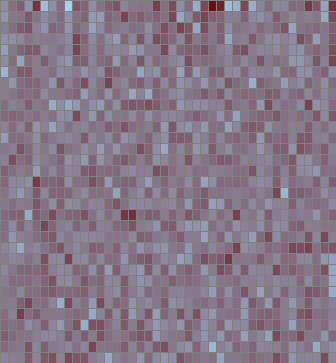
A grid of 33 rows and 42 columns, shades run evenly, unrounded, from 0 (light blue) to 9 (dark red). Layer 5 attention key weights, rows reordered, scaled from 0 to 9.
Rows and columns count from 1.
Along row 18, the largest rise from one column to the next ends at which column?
37
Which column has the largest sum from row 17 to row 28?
6
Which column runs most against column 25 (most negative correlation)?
27
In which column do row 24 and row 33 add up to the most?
9
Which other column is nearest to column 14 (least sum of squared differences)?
22
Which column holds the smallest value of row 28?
8
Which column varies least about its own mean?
2
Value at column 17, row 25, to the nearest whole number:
3
